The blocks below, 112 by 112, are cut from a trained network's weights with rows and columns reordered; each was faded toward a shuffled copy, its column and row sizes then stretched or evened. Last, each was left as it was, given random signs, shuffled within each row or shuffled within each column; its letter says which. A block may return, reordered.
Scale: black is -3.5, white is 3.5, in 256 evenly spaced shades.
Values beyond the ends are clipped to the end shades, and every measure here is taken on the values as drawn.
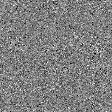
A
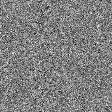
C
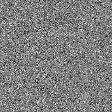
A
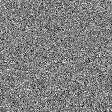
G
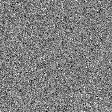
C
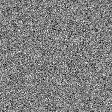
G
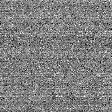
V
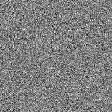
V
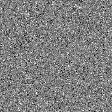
C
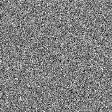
C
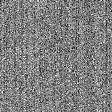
V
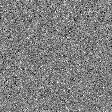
G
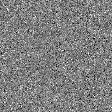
C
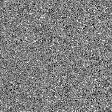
A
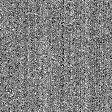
C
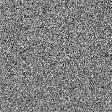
A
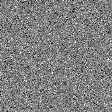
C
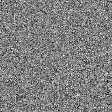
A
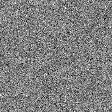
C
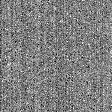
C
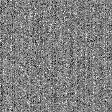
C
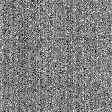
C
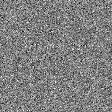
G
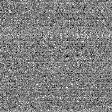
V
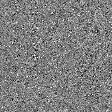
A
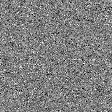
G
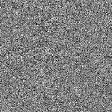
V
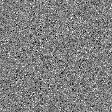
C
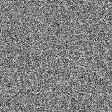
V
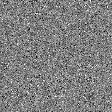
A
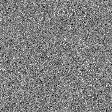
G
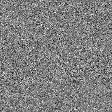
G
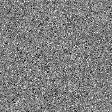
C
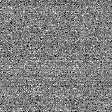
V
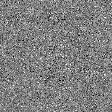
A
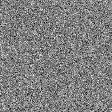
A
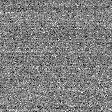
G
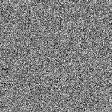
V
